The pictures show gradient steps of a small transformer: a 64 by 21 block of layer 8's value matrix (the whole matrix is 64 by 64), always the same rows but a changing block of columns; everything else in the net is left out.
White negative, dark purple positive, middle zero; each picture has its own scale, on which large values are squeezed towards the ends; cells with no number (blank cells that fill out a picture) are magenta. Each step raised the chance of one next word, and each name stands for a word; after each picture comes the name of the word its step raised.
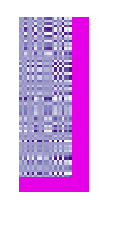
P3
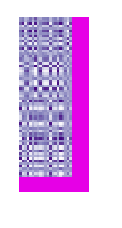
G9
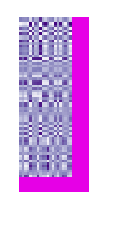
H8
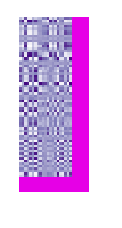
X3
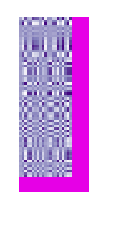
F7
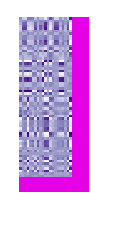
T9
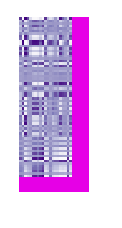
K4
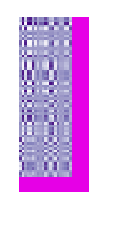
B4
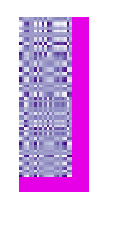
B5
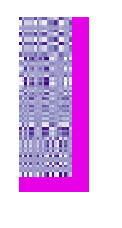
B5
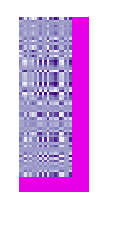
X3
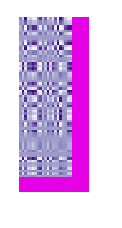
B4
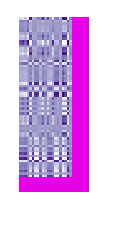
K4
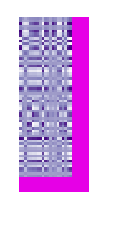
G9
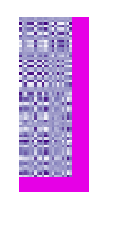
P3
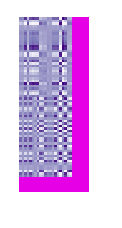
F7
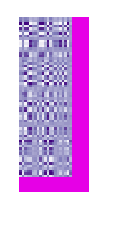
P3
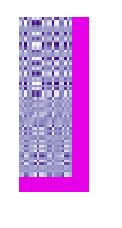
B5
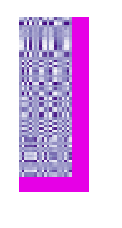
F7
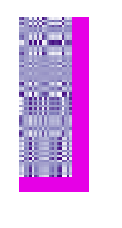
K4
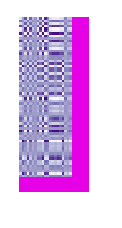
P3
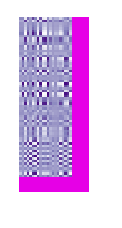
X3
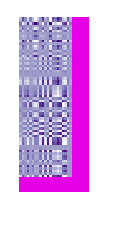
H8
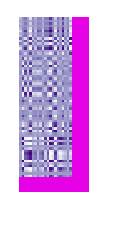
G9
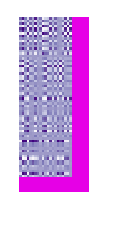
P3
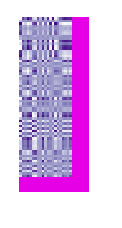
F7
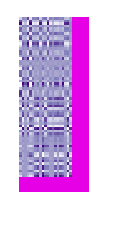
B5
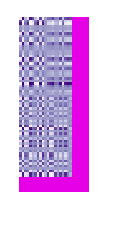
B5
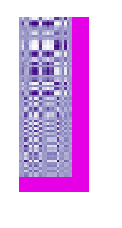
F7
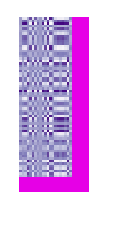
T9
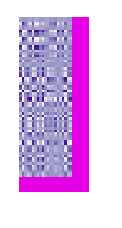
T9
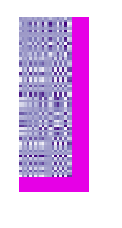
B5
